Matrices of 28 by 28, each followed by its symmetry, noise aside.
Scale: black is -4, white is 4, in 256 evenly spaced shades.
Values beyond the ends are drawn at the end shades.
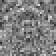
mirrored left to right.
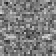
mirrored left to right.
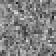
no symmetry.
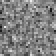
antisymmetric.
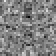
mirrored left to right.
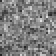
no symmetry.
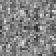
mirrored top to bottom.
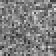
antisymmetric.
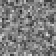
no symmetry.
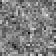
antisymmetric.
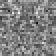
mirrored left to right.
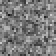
mirrored top to bottom.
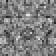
mirrored left to right.
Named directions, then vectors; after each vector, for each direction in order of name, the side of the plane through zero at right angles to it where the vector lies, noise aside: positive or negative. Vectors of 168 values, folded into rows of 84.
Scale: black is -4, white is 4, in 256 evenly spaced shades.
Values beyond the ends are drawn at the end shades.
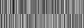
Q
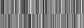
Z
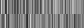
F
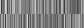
negative, negative, positive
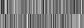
negative, negative, positive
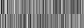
negative, negative, positive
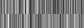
negative, positive, negative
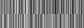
negative, positive, negative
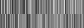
positive, positive, positive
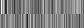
positive, positive, negative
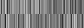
negative, negative, negative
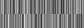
negative, positive, negative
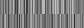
positive, negative, positive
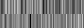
negative, positive, positive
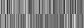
negative, negative, negative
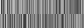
negative, negative, positive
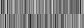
negative, negative, positive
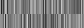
negative, negative, positive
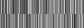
positive, positive, positive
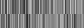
positive, positive, positive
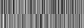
negative, positive, negative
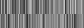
positive, positive, positive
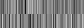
negative, positive, positive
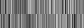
positive, positive, positive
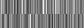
positive, negative, negative
